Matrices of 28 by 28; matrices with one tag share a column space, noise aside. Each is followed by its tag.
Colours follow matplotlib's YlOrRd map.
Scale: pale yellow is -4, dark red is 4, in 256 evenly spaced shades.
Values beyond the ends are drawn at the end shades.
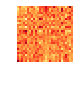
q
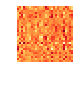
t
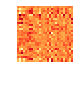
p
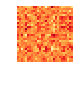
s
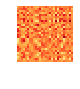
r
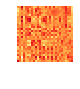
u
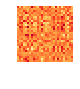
s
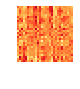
u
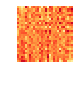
q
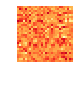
r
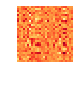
r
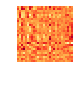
t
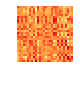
u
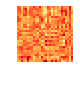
u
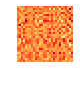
r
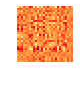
s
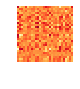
s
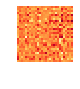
r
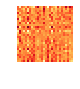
q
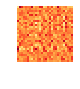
s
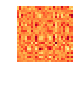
t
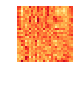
u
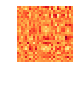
t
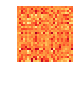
p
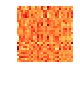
t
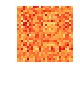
s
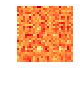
s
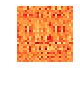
t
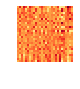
q
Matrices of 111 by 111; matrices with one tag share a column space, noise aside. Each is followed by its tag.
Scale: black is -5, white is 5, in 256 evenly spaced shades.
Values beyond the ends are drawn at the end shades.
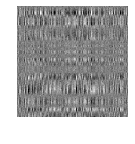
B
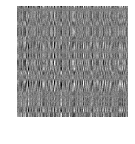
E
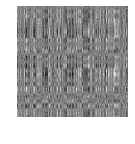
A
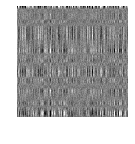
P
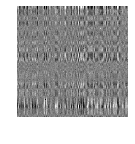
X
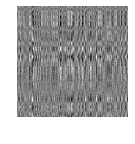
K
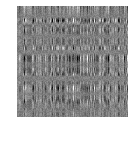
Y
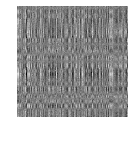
A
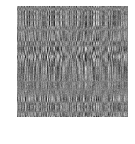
K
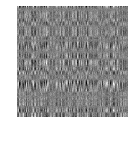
E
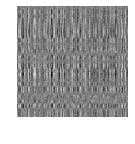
A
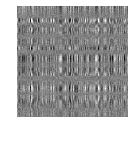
Y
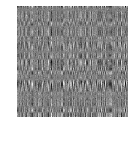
E
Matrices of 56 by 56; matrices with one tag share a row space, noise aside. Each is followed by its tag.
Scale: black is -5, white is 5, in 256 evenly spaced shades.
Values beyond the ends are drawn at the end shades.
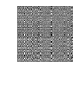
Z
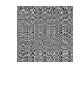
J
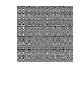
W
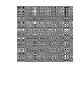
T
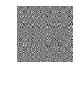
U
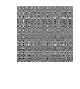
W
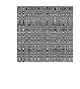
W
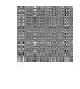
T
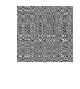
J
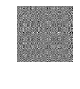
U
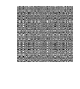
W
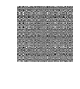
W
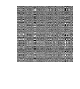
T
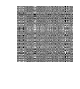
T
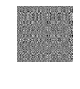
U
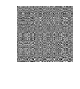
J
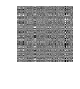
T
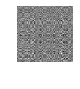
J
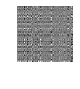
Z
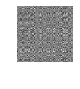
J
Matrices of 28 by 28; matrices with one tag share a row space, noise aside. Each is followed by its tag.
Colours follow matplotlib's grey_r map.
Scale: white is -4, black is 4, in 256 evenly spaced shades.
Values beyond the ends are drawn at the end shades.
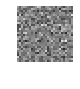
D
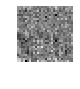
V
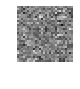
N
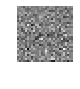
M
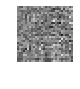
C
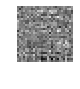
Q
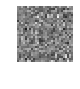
M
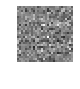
Q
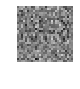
M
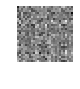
D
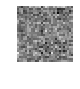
N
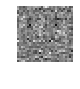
N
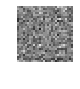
N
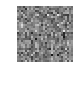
M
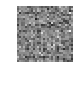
Q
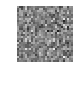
M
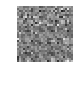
M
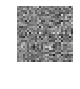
C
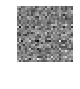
D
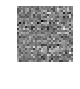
Q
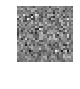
M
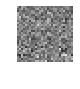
D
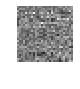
Q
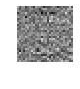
Q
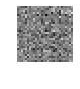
C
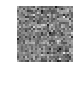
Q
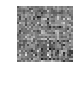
Q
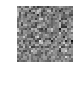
D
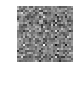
N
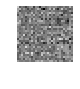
Q
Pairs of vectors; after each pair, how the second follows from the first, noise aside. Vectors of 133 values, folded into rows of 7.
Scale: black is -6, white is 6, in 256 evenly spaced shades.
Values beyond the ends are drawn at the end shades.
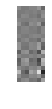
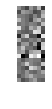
wrapped around, scaled up.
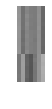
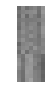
negated, shrunk.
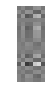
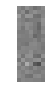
negated, shrunk.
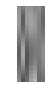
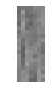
negated, shrunk.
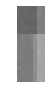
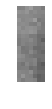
negated, shrunk.
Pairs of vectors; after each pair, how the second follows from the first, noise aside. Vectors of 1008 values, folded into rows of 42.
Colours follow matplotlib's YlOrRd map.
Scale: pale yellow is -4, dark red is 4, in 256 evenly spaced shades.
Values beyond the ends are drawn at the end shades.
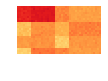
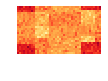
wrapped around.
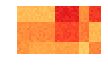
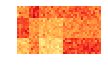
reversed, negated.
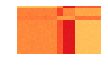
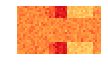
wrapped around, partly zeroed.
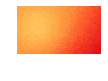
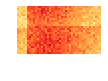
wrapped around, negated.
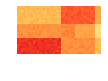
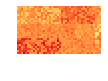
partly zeroed.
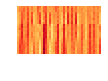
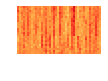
reversed, shrunk.
